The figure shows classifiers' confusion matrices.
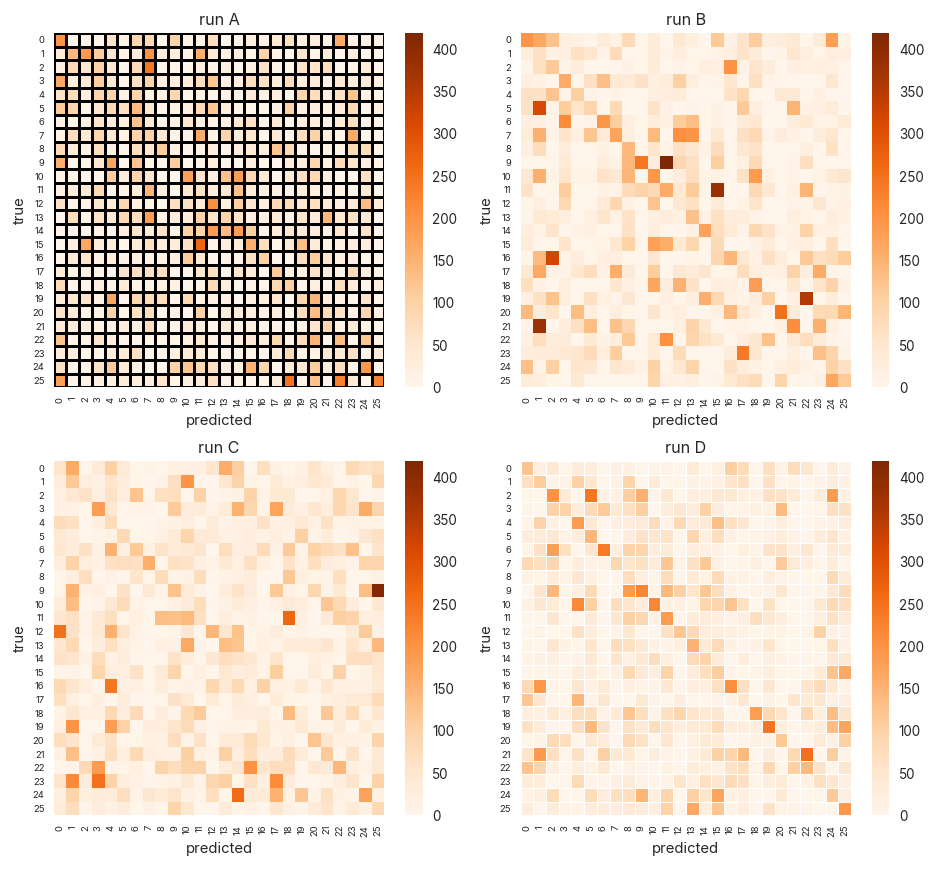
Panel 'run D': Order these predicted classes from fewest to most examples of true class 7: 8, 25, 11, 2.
25, 8, 2, 11
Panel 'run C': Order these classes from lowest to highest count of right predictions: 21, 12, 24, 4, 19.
19, 4, 21, 12, 24
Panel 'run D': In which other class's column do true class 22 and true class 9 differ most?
8
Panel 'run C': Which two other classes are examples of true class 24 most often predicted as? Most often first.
14, 17
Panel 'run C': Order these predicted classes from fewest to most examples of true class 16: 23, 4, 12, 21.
23, 21, 12, 4
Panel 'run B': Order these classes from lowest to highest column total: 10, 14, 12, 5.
14, 5, 12, 10
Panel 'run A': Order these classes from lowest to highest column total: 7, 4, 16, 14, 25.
25, 16, 14, 4, 7
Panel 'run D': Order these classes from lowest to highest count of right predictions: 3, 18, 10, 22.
3, 22, 18, 10
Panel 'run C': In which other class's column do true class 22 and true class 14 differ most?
15
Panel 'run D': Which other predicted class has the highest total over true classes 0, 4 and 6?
2
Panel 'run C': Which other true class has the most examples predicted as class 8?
11
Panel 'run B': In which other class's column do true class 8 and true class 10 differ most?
18
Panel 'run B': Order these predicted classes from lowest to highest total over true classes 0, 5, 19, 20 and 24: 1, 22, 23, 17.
23, 17, 22, 1
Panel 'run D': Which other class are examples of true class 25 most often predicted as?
13
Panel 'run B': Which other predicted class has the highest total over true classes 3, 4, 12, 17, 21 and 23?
1
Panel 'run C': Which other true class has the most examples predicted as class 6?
2
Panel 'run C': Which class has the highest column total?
1
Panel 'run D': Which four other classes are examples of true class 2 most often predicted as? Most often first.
5, 24, 9, 8
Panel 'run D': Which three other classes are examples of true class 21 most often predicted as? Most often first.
22, 1, 17
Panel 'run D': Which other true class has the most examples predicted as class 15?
24
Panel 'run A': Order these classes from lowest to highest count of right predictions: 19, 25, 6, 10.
19, 6, 10, 25
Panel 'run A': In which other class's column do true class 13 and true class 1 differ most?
2
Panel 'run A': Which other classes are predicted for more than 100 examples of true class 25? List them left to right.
0, 18, 20, 22
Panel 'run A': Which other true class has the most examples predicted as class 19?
15
